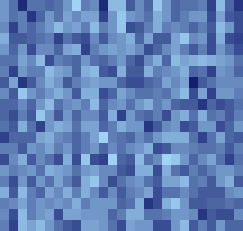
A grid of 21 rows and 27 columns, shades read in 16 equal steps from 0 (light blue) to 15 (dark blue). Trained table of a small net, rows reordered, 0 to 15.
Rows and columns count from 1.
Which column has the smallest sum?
11
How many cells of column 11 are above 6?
3
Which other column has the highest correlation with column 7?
26
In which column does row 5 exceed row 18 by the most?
10
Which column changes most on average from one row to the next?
17
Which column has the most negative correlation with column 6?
23
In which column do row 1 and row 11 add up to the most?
12
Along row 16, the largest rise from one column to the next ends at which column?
18
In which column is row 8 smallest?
6
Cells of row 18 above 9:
7
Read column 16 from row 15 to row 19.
2 3 5 6 3
